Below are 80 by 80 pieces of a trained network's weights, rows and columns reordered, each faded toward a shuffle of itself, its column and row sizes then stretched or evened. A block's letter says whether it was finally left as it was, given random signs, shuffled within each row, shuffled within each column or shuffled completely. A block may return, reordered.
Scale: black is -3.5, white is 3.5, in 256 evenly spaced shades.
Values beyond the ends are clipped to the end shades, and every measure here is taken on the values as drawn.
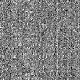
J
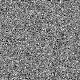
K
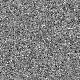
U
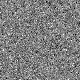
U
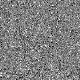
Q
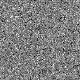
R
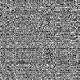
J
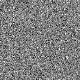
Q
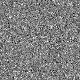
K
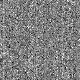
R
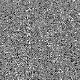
Q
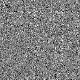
Q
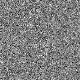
Q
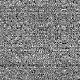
J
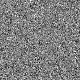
R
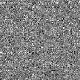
J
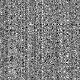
J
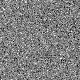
U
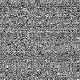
J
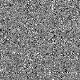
Q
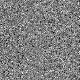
R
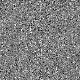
Q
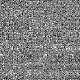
J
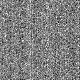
R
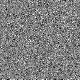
K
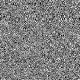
J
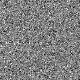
Q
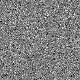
R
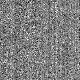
R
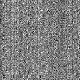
J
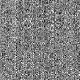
J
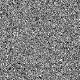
Q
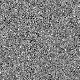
Q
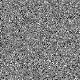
Q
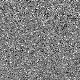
K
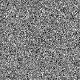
Q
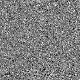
Q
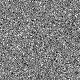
U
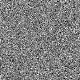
R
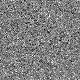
U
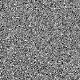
Q
